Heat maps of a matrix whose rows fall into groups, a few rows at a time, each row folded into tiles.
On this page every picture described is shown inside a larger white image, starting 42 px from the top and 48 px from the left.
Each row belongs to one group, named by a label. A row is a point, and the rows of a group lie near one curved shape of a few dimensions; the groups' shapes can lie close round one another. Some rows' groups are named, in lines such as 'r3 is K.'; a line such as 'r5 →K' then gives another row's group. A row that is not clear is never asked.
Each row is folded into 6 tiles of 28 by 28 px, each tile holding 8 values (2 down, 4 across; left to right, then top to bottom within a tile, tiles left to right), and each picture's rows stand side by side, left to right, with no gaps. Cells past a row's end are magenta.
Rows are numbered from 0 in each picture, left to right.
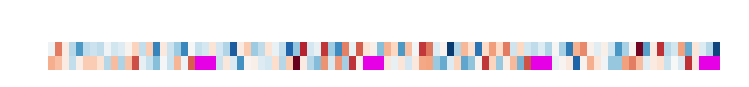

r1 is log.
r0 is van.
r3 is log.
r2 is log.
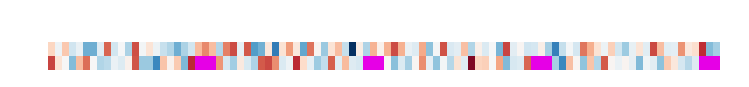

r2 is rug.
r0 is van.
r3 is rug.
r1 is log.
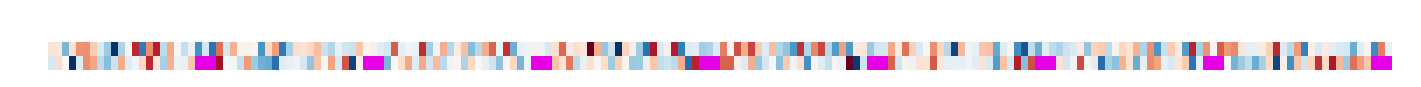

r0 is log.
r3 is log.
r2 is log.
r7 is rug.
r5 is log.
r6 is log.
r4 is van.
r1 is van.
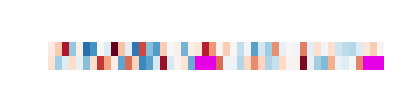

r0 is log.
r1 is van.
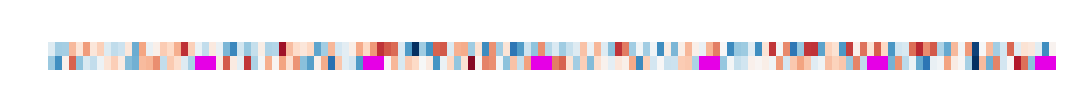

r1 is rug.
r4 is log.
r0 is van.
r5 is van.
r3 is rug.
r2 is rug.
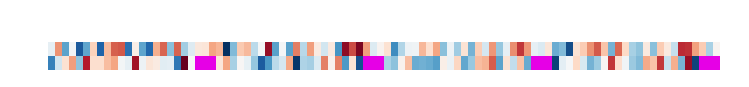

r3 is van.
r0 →van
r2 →van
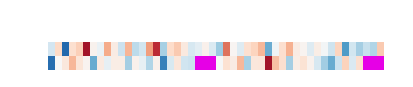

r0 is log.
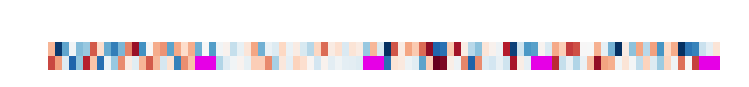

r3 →log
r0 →log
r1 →log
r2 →van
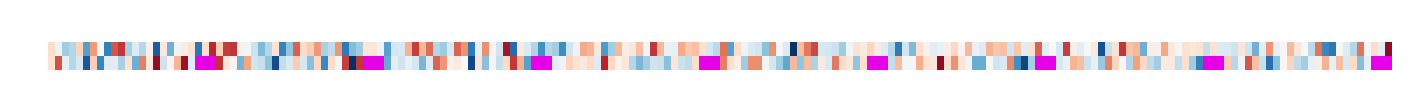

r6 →log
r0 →rug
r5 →rug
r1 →van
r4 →van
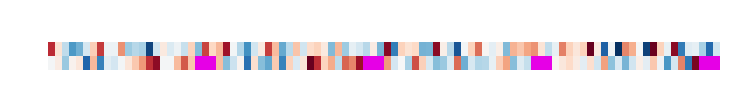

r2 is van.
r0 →rug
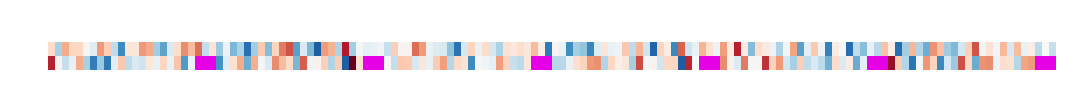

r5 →log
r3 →van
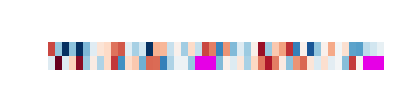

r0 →rug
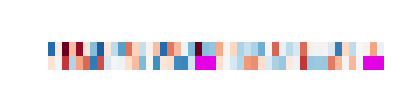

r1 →van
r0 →rug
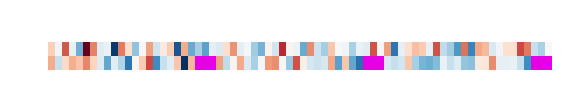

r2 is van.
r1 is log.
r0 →log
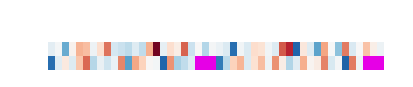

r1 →van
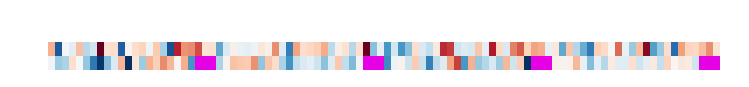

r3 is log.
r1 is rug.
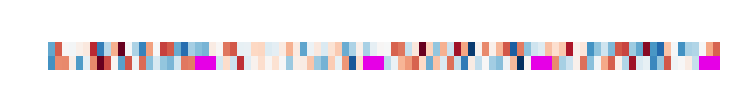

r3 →log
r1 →log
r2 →log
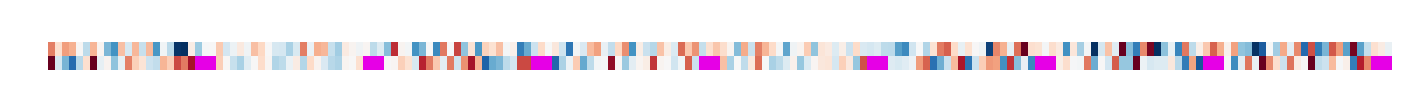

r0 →log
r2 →van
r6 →log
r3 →van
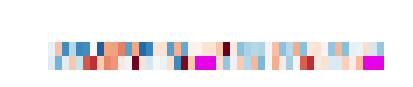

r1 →rug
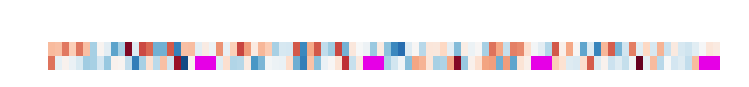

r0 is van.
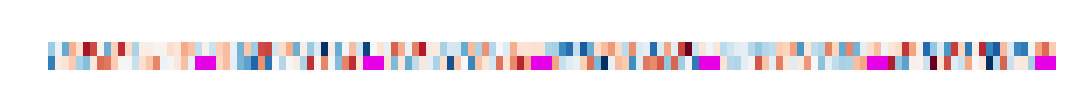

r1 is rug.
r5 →log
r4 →van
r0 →van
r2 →rug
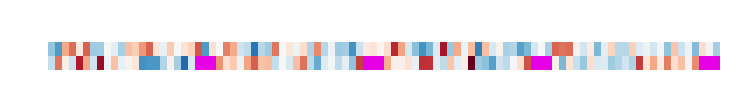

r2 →van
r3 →rug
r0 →rug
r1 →van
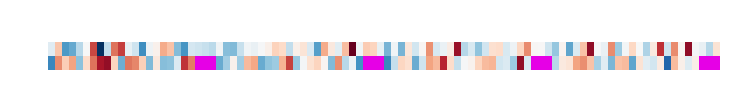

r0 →van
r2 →van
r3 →log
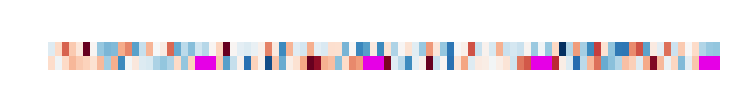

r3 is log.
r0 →log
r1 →rug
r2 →log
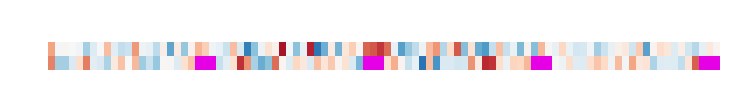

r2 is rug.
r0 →van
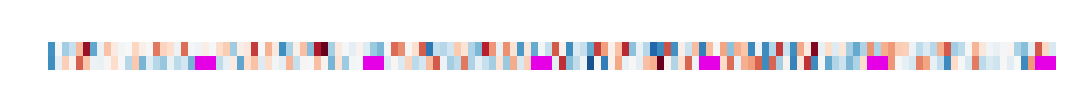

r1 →log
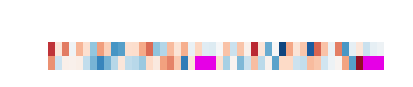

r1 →log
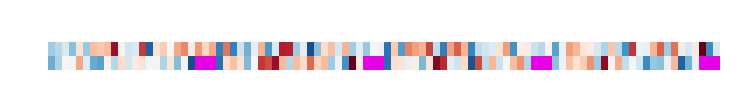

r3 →rug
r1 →van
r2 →van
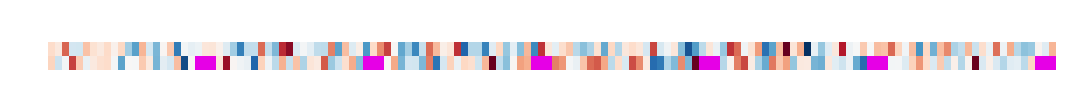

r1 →rug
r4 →log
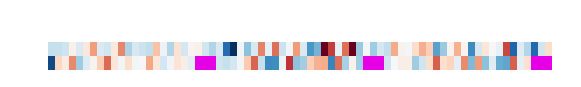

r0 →van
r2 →van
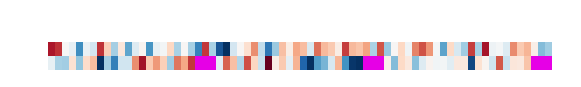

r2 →rug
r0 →rug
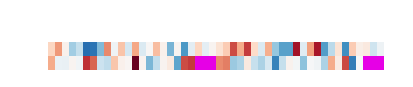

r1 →van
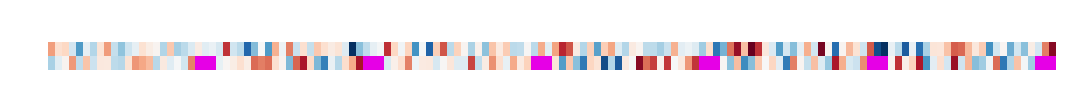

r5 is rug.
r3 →rug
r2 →rug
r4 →rug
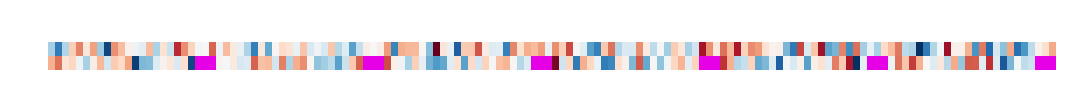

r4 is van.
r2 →van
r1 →van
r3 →van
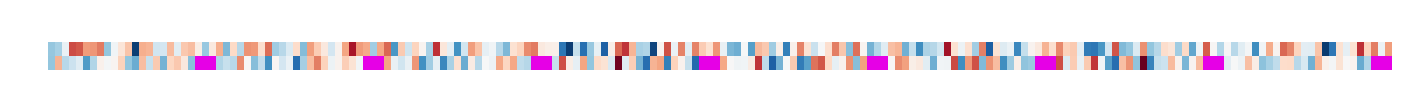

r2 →van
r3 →rug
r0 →van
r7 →log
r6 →van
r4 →log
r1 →van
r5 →rug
